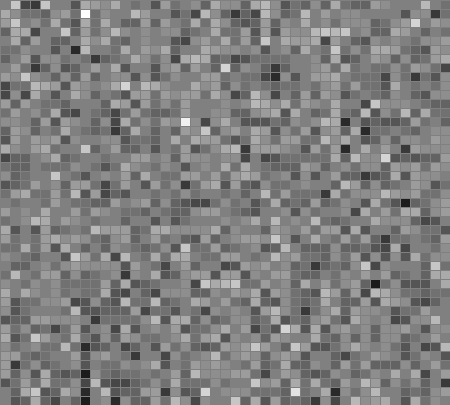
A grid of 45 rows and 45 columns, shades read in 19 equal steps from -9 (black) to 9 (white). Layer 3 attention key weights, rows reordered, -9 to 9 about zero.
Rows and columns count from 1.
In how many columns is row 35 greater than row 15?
15
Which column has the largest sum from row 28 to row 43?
29
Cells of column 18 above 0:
18
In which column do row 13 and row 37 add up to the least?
12
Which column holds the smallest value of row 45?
9
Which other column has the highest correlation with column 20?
41
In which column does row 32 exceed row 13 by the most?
24
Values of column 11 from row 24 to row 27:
1 0 2 -2
